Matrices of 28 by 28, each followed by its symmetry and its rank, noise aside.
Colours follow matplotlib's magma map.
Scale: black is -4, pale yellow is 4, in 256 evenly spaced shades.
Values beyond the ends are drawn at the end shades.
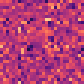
no symmetry, rank six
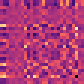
no symmetry, rank three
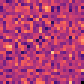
symmetric, rank four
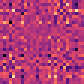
no symmetry, rank four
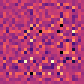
antisymmetric, rank four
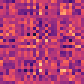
no symmetry, rank three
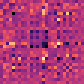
symmetric, rank four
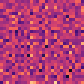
no symmetry, rank six
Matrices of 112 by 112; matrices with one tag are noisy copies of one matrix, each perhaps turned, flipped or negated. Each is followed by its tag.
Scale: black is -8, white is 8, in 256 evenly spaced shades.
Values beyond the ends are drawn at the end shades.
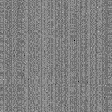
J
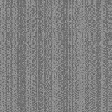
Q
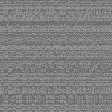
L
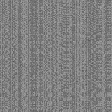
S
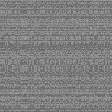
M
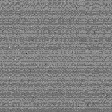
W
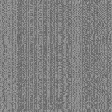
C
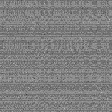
S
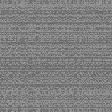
J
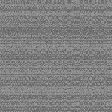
Q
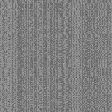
C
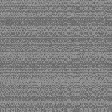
Q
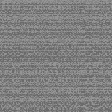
W
